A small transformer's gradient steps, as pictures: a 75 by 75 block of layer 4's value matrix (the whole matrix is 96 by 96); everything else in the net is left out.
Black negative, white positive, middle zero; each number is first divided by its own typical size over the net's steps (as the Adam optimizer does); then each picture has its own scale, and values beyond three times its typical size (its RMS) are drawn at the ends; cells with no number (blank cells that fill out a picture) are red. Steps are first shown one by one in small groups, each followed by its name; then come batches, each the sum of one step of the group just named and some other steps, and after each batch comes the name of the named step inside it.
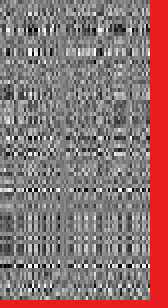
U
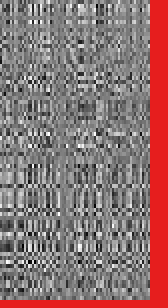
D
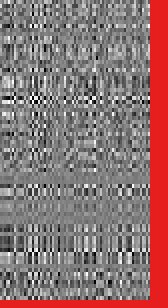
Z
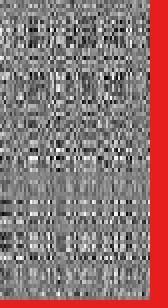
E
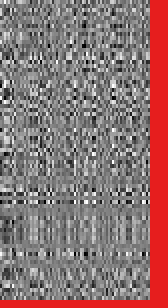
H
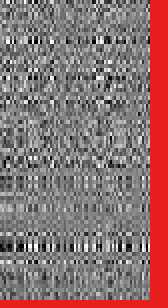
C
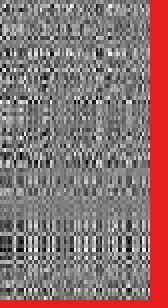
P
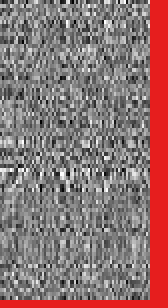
U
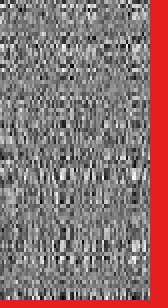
P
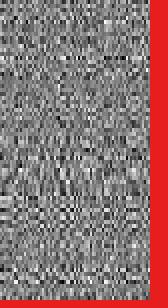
E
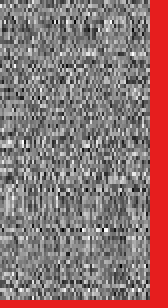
U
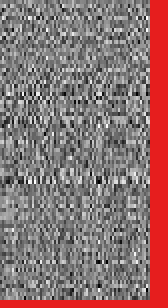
P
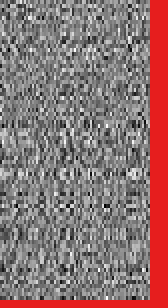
H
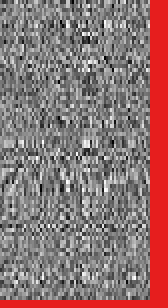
E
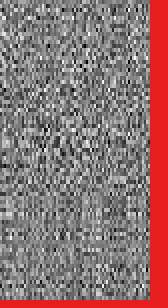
H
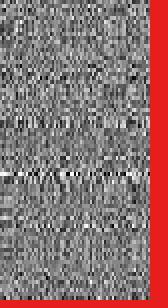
P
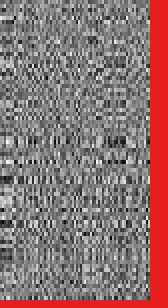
P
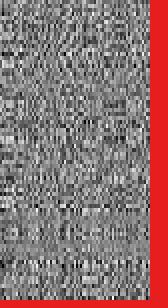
H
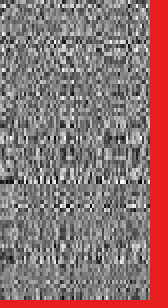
P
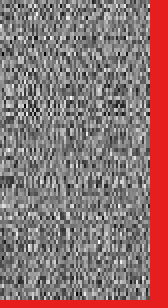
C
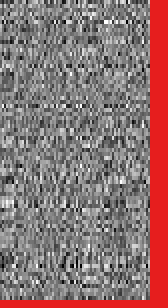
U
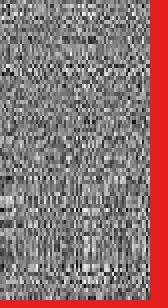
P
